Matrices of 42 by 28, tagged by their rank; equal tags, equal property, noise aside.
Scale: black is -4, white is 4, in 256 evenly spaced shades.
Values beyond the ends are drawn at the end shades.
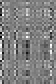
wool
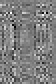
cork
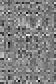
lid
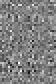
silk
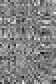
silk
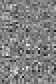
silk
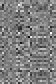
lid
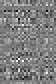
lid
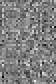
silk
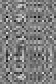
cork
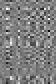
cork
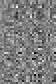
silk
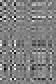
wool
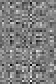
cork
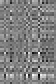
wool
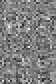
silk
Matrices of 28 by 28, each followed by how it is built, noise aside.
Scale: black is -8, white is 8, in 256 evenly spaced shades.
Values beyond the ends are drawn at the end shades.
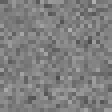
noise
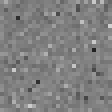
sparse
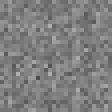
repeating rows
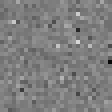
sparse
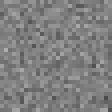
noise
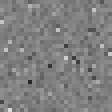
sparse
